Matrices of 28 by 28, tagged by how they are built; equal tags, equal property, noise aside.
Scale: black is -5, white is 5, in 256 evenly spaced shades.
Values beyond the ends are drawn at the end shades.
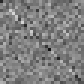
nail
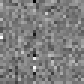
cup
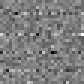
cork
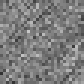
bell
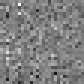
cup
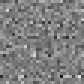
cork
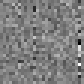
cup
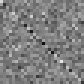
nail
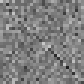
nail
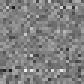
cork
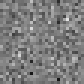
cup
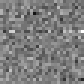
cork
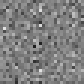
cup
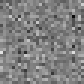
cup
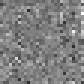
cup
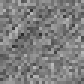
bell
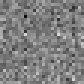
cup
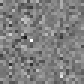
cup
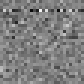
cork
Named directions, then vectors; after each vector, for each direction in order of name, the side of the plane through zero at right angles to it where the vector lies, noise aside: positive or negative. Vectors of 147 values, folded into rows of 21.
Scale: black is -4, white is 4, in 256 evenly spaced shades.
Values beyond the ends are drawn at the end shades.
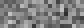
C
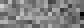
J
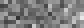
negative, negative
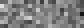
negative, positive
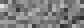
positive, positive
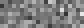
positive, negative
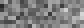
negative, negative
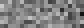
negative, positive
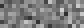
positive, negative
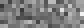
positive, negative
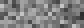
positive, positive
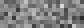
positive, positive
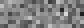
negative, positive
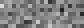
negative, positive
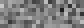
negative, positive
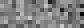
negative, positive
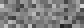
positive, positive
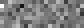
negative, positive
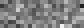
negative, negative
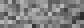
positive, positive
